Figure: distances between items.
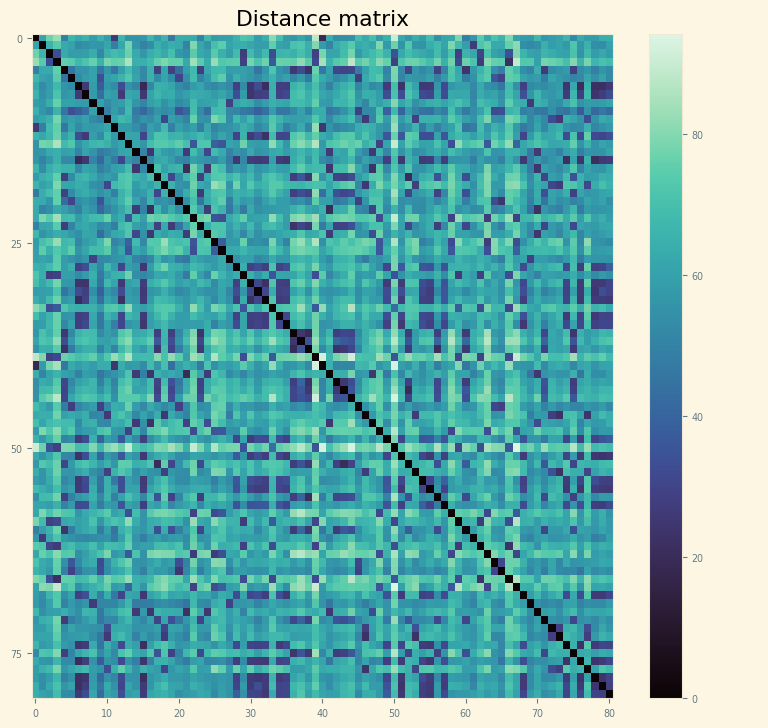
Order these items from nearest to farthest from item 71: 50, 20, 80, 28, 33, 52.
52, 20, 80, 28, 33, 50
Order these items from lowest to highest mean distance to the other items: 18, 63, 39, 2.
2, 18, 63, 39
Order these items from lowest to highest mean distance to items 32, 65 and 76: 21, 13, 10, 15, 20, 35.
15, 35, 20, 21, 10, 13
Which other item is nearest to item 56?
38
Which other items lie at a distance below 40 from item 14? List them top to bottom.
16, 21, 24, 41, 47, 70
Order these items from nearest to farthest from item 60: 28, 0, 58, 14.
0, 14, 28, 58
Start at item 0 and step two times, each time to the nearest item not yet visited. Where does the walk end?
11
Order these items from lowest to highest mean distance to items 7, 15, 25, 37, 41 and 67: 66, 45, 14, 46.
14, 45, 46, 66
